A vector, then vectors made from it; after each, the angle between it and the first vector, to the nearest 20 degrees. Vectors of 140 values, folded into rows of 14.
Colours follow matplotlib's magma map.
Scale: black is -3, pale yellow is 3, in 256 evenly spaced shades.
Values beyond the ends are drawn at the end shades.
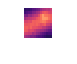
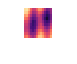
140 degrees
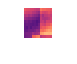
120 degrees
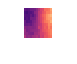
80 degrees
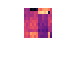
80 degrees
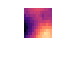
120 degrees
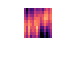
40 degrees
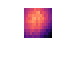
60 degrees
